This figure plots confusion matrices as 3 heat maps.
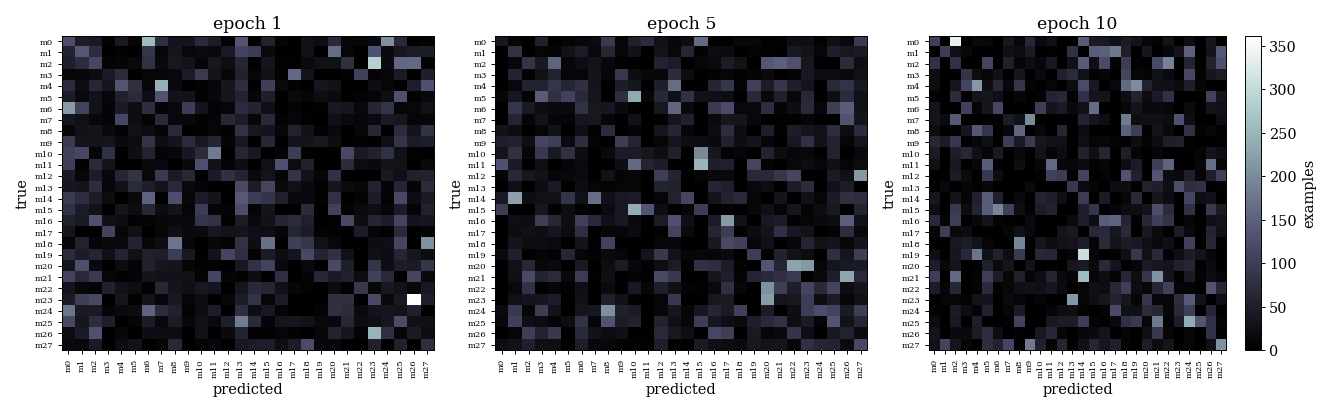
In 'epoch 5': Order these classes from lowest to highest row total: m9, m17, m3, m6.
m3, m17, m9, m6
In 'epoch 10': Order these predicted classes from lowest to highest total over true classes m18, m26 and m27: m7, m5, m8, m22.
m22, m7, m5, m8
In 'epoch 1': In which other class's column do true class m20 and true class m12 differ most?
m1
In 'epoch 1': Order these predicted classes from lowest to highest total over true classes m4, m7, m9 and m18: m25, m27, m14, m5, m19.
m14, m19, m5, m25, m27
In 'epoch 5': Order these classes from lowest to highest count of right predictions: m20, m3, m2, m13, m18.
m3, m13, m2, m18, m20
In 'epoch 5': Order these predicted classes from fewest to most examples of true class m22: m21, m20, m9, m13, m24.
m9, m13, m24, m21, m20
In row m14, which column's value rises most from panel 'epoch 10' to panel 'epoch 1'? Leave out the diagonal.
m13
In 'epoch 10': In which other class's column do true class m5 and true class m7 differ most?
m9
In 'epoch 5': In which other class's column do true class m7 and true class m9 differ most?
m26
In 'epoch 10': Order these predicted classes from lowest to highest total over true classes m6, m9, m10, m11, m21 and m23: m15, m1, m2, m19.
m1, m19, m15, m2
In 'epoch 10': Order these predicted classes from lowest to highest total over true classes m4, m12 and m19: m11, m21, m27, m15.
m15, m27, m11, m21
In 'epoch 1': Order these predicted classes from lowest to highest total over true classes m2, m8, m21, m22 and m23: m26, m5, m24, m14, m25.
m5, m24, m14, m25, m26
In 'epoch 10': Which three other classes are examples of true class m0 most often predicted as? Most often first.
m2, m14, m9
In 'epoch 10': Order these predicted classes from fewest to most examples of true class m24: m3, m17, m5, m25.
m25, m3, m5, m17
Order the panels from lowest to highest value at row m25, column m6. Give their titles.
epoch 10, epoch 1, epoch 5
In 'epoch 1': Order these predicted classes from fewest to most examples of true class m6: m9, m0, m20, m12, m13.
m12, m20, m13, m9, m0
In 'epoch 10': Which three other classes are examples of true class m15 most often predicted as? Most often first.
m6, m5, m21
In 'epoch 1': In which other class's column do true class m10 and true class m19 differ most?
m11
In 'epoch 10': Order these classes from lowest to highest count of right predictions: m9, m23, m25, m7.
m7, m23, m9, m25
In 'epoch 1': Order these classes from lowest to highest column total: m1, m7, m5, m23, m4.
m5, m4, m7, m1, m23
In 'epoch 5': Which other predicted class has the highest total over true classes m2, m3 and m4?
m13
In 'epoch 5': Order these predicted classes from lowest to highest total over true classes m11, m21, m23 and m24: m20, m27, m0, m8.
m0, m27, m8, m20
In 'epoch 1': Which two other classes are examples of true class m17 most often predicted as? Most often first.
m3, m25
